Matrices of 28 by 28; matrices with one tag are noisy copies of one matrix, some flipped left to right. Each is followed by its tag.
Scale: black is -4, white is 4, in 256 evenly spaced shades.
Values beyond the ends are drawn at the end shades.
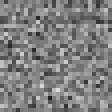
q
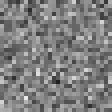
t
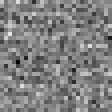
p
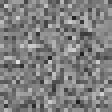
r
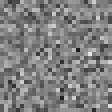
q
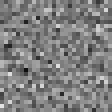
q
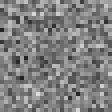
p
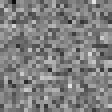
q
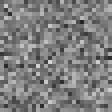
r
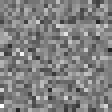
q
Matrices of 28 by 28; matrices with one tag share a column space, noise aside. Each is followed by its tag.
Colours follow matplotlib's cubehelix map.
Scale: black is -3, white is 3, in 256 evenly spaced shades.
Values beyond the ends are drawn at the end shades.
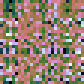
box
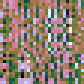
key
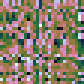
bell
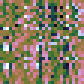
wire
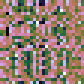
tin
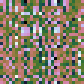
tin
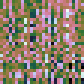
key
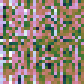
wire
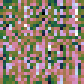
wire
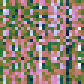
wire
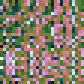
tin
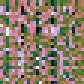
tin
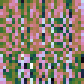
key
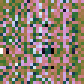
box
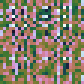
wire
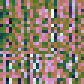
key
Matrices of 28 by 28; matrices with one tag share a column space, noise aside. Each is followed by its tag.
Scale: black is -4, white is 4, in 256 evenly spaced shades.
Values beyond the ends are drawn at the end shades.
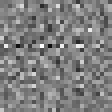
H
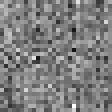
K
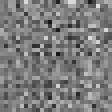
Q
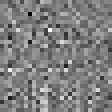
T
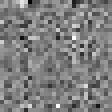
Q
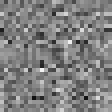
T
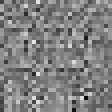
T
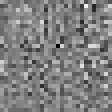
H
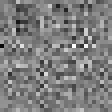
H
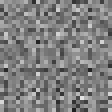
T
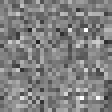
T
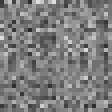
Q
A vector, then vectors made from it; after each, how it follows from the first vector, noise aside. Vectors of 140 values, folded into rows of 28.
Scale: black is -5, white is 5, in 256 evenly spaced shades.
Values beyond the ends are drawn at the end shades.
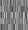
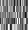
wrapped around, scaled up.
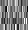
wrapped around, scaled up.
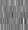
wrapped around, partly zeroed.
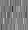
partly zeroed.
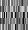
negated, scaled up.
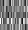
wrapped around, scaled up.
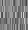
reversed.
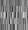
sign-scrambled.
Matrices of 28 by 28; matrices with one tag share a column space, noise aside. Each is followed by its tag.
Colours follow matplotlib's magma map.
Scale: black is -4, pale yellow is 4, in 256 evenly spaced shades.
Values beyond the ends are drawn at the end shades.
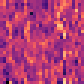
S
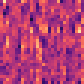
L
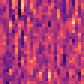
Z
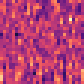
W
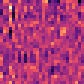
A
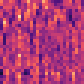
Z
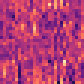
S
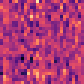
W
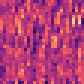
L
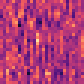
Z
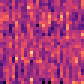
S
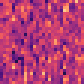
W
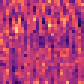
L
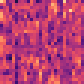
W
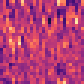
L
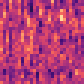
Z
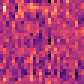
W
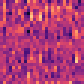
A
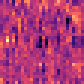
L
